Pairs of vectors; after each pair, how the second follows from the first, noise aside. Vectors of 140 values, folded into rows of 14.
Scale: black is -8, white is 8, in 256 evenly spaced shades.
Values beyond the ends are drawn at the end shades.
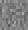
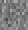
copied.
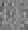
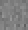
reversed, shrunk.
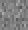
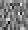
wrapped around, negated, scaled up.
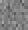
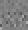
wrapped around, negated, partly zeroed.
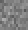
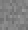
reversed, shrunk.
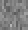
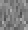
wrapped around.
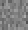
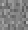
negated.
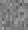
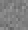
reversed, shrunk.
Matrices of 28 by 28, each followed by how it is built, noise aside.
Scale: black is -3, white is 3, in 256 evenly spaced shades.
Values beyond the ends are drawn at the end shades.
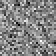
Toeplitz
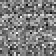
repeating columns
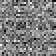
blocks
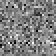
uneven rows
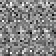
repeating columns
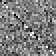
diagonal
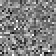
lower triangular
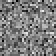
repeating columns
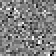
banded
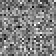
blocks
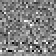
uneven rows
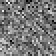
Toeplitz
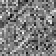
Hankel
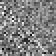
lower triangular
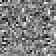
blocks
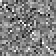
diagonal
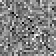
diagonal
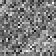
Hankel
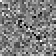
diagonal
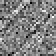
Hankel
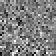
lower triangular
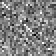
diagonal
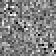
banded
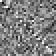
diagonal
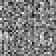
blocks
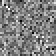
diagonal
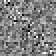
banded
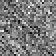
Toeplitz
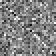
diagonal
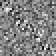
banded
